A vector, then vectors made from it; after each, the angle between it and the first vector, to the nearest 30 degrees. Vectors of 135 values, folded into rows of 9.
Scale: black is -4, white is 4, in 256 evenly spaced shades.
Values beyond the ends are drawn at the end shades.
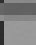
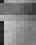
30 degrees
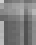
150 degrees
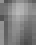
120 degrees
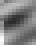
120 degrees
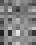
60 degrees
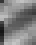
60 degrees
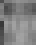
30 degrees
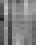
90 degrees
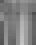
60 degrees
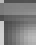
120 degrees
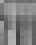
120 degrees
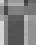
120 degrees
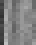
60 degrees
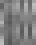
120 degrees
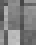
90 degrees
